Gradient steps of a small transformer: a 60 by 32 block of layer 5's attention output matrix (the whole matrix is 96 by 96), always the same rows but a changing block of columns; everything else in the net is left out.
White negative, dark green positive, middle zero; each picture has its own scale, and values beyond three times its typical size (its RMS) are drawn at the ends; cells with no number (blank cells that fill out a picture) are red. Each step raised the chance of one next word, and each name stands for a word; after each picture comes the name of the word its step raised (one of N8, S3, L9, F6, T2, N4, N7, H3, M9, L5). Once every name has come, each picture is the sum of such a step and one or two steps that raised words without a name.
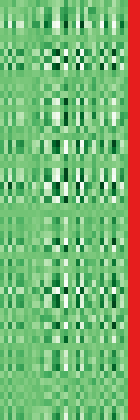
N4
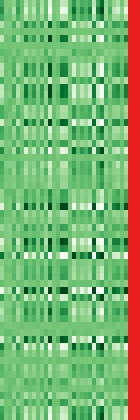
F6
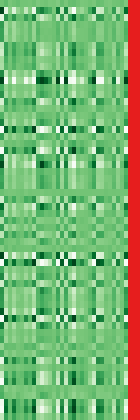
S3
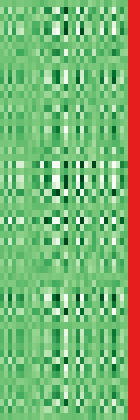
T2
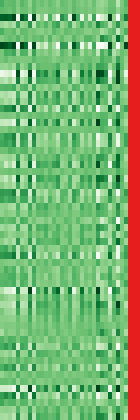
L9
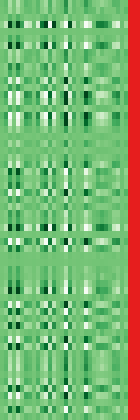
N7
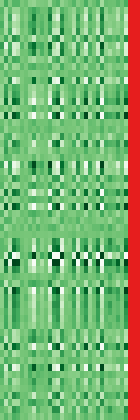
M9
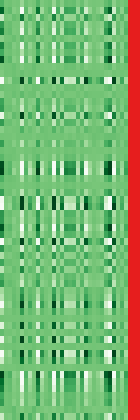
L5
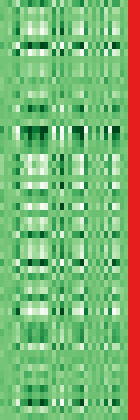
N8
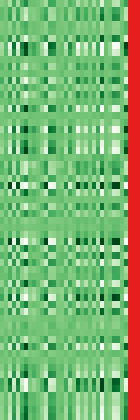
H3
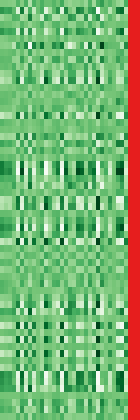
L5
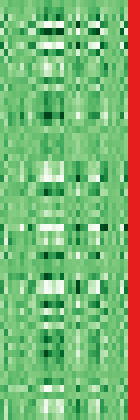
N7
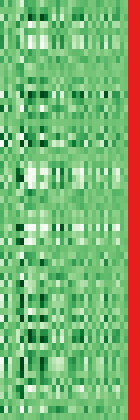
N7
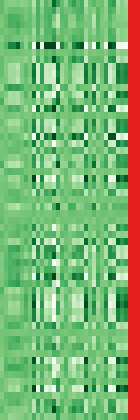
L9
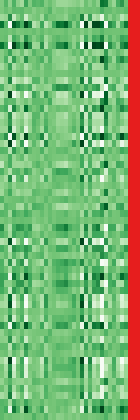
N7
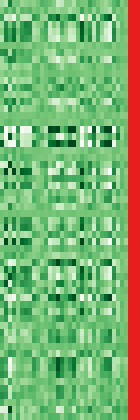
N8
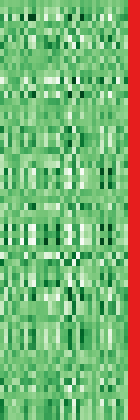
S3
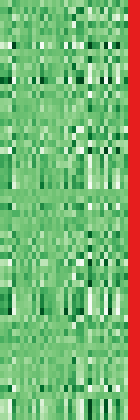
S3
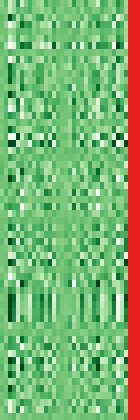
M9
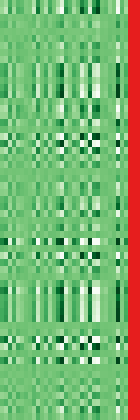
F6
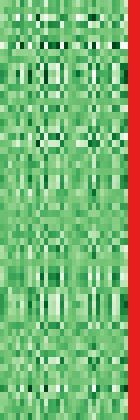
L9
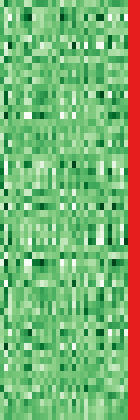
M9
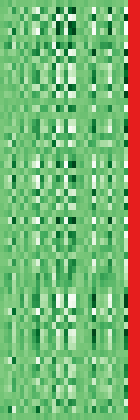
T2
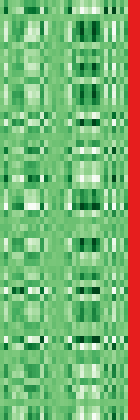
F6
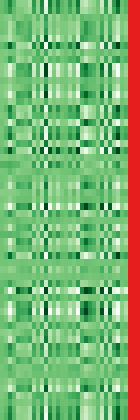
F6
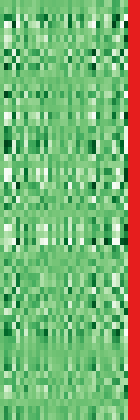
N4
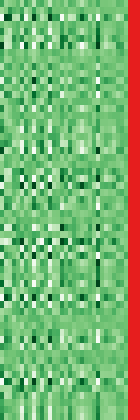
H3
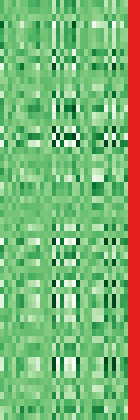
N4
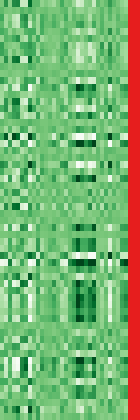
M9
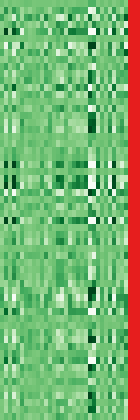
T2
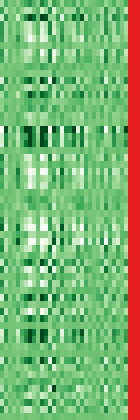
N8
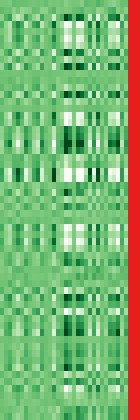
N4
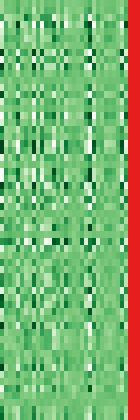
N4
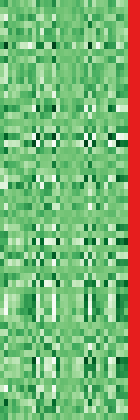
M9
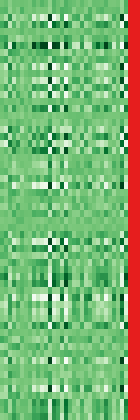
H3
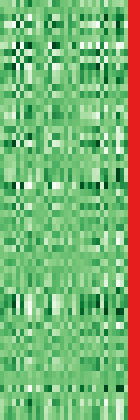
N4
